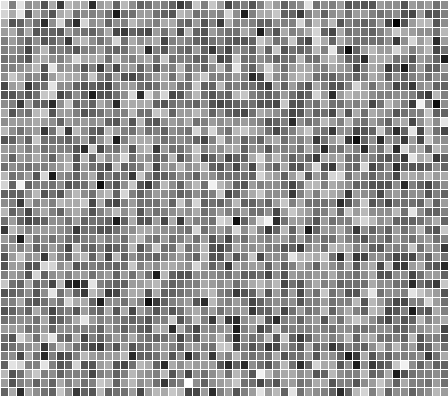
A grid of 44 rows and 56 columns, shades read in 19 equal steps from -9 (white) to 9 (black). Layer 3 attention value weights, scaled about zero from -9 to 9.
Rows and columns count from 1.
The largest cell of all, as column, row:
50, 3
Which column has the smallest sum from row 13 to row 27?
25
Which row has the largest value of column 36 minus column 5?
31
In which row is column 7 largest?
20
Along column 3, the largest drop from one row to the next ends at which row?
41
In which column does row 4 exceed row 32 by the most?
33
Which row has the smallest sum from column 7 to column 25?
7
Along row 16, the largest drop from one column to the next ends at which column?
54
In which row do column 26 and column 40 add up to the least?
19
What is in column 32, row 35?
5
